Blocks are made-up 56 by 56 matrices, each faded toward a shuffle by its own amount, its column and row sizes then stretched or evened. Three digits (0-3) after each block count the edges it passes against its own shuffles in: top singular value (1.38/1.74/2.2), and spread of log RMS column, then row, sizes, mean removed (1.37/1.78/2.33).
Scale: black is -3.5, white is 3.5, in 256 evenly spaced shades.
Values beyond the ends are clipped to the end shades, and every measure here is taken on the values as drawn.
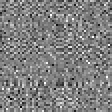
3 0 2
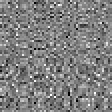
3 2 0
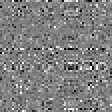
3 2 3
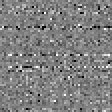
1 1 3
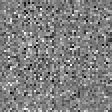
1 2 1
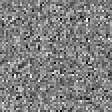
1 1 2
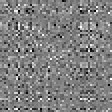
3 2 3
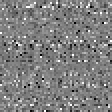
2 0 3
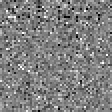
0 1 1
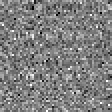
2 1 0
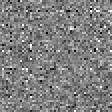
1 2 2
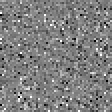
0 2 1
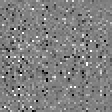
1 2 2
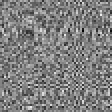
3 2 2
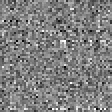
1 0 2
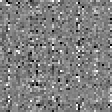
1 3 1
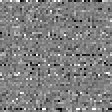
2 0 3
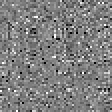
2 0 1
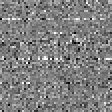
1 0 3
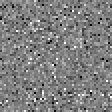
0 1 1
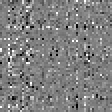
2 3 2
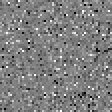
0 2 1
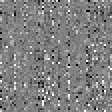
2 3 1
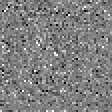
0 1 2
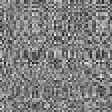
3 2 2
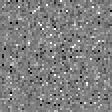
0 1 1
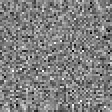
2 0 0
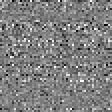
1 0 3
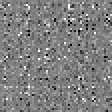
0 3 2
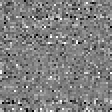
1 0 3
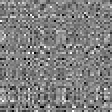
3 1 3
